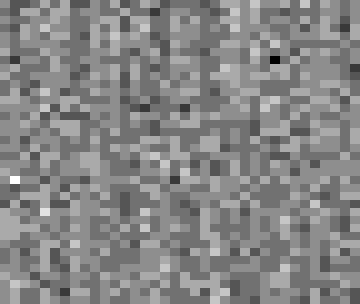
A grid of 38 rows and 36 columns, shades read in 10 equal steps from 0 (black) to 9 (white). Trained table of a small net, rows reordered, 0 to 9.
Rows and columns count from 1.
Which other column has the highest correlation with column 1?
29
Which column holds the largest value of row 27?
5
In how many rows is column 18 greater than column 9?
17
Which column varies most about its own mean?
2
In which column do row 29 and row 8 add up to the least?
28
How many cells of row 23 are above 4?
25
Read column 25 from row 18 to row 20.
4 4 4
